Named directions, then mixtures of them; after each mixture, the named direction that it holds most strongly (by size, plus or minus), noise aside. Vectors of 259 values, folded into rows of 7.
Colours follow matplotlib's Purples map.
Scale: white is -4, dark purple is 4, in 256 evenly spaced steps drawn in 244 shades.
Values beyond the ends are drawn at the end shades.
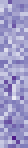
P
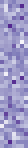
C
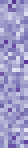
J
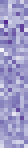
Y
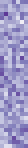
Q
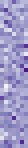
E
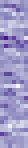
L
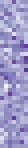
E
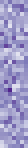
P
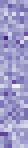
L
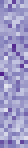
J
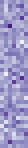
C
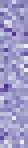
E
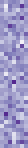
C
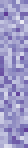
Q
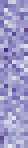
E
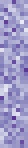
E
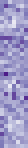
P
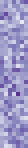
Q
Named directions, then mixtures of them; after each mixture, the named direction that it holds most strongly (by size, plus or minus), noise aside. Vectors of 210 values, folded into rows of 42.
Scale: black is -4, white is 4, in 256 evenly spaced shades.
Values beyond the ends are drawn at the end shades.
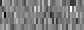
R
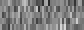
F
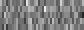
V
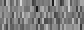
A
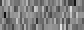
F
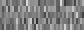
V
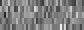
F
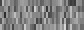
F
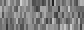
A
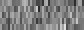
F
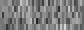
F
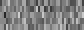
V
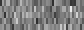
R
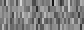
A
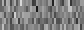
A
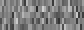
A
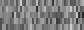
V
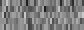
V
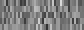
A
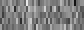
V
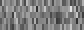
R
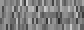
V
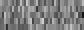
V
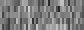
F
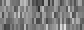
F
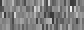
R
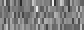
A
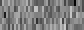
F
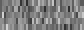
V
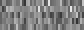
R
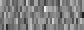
V
